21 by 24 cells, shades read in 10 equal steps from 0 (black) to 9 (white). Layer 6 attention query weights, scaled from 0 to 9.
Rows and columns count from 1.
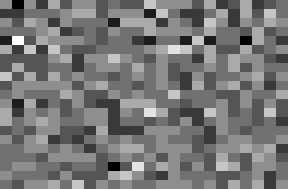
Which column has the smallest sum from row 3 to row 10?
7
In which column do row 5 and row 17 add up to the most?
2
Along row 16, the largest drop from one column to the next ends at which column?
5
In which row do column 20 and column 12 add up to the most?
19
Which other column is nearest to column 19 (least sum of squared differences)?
23
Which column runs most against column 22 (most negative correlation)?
21
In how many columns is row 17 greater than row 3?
9
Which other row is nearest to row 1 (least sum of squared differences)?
6
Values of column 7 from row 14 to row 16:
4 3 2
